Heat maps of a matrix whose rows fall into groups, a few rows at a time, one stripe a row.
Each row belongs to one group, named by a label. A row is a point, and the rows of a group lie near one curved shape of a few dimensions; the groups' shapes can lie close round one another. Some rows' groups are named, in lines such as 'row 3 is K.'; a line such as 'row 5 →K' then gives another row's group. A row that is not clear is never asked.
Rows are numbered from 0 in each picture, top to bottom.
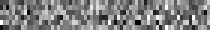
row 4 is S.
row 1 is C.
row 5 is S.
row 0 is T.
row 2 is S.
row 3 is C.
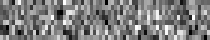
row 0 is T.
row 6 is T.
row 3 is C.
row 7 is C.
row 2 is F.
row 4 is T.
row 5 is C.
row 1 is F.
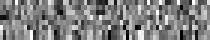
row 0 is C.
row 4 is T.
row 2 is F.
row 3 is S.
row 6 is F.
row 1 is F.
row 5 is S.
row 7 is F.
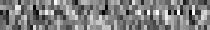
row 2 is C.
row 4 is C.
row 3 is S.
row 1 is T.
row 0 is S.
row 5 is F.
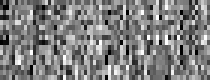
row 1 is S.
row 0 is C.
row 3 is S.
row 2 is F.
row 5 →F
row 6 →S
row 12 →T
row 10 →F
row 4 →T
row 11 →T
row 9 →F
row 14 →F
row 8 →S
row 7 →C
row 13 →F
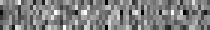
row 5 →T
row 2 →S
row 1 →F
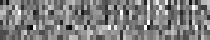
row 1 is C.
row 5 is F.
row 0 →C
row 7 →F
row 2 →T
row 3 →T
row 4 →C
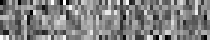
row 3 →S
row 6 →S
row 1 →S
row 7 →S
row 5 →S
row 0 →T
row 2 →F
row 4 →S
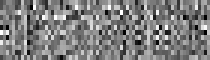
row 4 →S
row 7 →C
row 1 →F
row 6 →S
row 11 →F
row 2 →T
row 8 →S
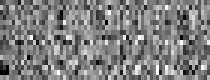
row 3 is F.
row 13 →C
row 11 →S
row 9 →S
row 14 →S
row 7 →F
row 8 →T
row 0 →F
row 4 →T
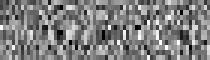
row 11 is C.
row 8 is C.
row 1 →F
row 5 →S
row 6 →F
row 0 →C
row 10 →F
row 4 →C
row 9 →T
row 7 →F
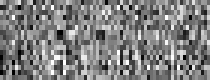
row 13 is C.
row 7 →F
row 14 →T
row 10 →T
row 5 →F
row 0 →T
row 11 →S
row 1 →T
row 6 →F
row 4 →S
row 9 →S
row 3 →T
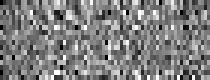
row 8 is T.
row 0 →S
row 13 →F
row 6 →S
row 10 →S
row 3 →F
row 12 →F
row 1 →S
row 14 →S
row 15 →C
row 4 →F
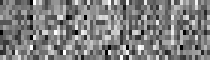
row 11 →T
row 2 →S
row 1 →C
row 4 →F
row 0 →F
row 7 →F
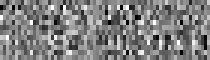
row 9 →C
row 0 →T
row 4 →F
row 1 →T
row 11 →S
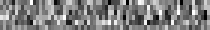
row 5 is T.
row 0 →F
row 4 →F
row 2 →C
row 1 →C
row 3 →S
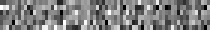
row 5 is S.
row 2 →F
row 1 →S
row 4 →T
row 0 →F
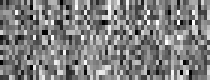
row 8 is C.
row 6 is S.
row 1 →F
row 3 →F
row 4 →C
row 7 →T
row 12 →S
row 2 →C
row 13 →F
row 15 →T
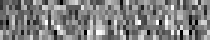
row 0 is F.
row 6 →F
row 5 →C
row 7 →F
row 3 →T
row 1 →S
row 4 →C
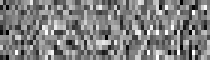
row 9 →F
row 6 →C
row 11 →C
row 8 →F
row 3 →S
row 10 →C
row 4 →S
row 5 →S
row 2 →C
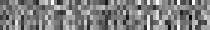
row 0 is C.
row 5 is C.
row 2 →F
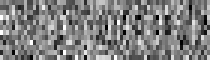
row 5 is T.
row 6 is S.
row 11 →F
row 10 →T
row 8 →F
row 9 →F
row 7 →F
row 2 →T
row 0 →F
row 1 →T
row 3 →S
